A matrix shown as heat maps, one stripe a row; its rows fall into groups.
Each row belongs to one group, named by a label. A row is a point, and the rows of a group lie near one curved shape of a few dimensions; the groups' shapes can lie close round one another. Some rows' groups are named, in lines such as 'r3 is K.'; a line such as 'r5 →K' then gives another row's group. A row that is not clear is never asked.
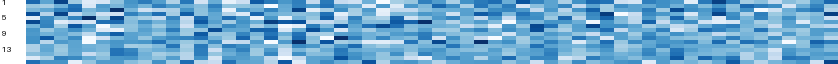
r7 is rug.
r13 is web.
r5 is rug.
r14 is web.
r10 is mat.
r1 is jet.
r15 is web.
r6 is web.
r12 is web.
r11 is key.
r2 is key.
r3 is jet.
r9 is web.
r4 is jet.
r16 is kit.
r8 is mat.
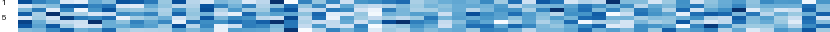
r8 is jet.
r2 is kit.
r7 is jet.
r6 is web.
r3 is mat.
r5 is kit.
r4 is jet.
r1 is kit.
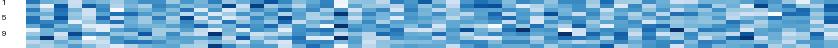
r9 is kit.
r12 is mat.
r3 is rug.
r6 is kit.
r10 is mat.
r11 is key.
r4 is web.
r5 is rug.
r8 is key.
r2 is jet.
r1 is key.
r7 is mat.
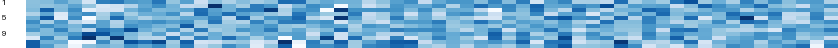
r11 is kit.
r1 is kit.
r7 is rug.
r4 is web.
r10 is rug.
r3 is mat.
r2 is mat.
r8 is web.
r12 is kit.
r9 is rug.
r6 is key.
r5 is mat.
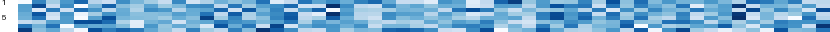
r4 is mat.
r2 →mat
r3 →jet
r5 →mat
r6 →jet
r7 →kit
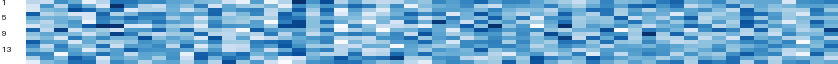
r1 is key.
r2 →web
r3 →kit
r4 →key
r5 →kit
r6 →key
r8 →jet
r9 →web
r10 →kit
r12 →rug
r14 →web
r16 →web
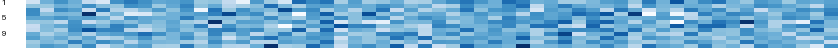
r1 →key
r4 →kit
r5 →rug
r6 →mat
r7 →web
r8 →kit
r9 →kit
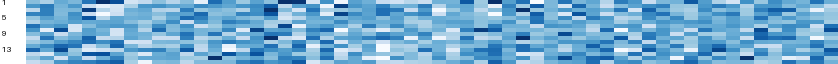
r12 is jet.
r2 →mat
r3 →key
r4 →mat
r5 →rug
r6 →web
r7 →kit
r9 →key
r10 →key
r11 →kit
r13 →jet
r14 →jet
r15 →mat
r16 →jet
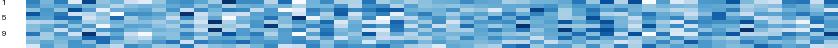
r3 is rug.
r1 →kit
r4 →rug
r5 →jet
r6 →mat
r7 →key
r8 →mat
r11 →web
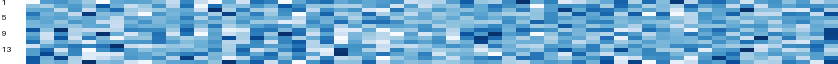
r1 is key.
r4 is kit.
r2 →rug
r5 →rug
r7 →key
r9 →rug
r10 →jet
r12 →jet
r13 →mat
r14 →mat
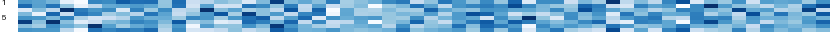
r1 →kit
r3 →kit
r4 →jet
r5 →mat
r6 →jet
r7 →rug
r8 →kit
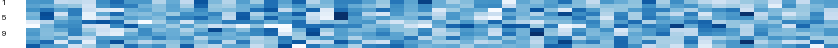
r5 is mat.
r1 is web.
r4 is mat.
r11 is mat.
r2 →web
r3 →mat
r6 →jet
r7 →key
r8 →mat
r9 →mat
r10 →kit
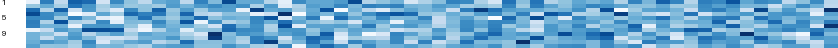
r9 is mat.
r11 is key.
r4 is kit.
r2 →rug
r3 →jet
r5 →mat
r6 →rug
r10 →mat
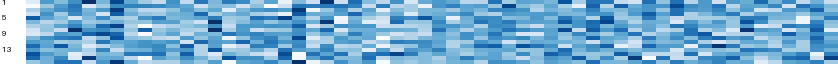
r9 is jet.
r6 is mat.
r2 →key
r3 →jet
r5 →key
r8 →kit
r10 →jet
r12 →jet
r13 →key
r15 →kit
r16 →jet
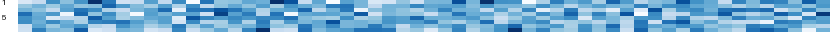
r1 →rug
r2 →web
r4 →kit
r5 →web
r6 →web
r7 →key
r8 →key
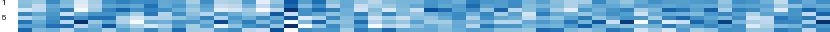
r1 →key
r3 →key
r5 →jet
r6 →kit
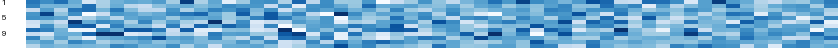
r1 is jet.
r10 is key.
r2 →kit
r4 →mat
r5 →key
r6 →kit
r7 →rug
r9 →rug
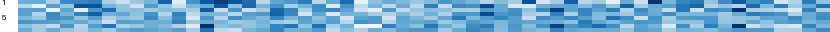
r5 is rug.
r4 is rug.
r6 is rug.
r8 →key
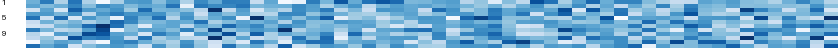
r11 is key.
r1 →rug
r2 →web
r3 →kit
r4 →kit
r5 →jet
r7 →jet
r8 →key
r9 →jet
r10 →kit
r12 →kit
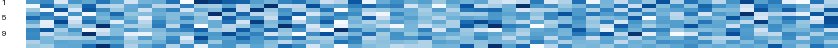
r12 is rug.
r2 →key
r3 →jet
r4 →mat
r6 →jet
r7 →rug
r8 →mat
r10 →web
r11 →web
